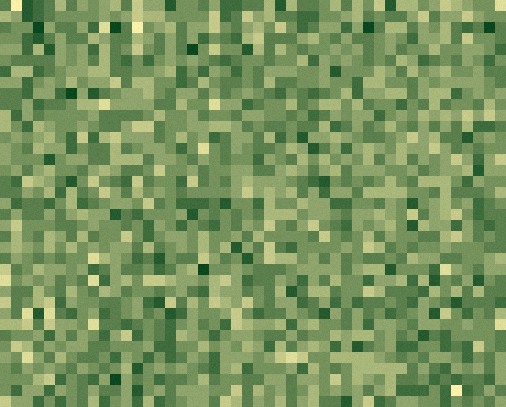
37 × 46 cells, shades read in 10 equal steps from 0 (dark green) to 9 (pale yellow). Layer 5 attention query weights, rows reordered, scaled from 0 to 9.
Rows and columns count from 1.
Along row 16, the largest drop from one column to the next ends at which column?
44
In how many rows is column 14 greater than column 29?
14
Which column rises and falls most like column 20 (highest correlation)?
13
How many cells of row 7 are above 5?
8
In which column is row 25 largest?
41
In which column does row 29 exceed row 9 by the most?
3
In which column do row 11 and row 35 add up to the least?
11
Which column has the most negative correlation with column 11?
26
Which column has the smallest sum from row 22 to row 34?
15
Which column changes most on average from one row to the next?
9
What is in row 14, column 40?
7
